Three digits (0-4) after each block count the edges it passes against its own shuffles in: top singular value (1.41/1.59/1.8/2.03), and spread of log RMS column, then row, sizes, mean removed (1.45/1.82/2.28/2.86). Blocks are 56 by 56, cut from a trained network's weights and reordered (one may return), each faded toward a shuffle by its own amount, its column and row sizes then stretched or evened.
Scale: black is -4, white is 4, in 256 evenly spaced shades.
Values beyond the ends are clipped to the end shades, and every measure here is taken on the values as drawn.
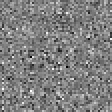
1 3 1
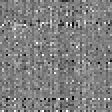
3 1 3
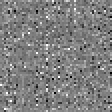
0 3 0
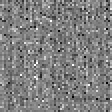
2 1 1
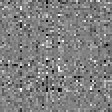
1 3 3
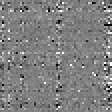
1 3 2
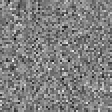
2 1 0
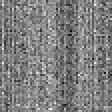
4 0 1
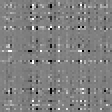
4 3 4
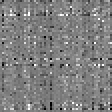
3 2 3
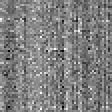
4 1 2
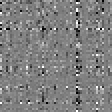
3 4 3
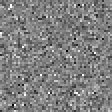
0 1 2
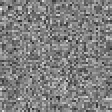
2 1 0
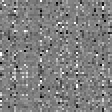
0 3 0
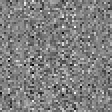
2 3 1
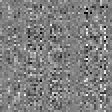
3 4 2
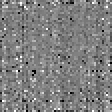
1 2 2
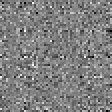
2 2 3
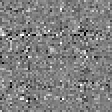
2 2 3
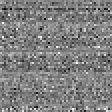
2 0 3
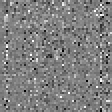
0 3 0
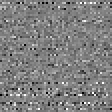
0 0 4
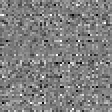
0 2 4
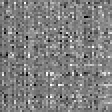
3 0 3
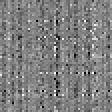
4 3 2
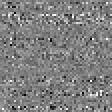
0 1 4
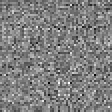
2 1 2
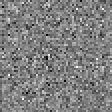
0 2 1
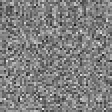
2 1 0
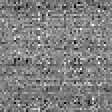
2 2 1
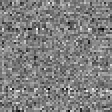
2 0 2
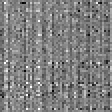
4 1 3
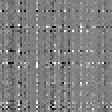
4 4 3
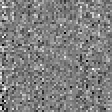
2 4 0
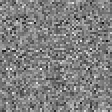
2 0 2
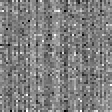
4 0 2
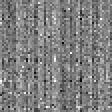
4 2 1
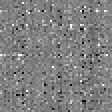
0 2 1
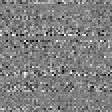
0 0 4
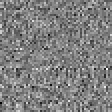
3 1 2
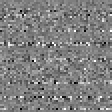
0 1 4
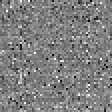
0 1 0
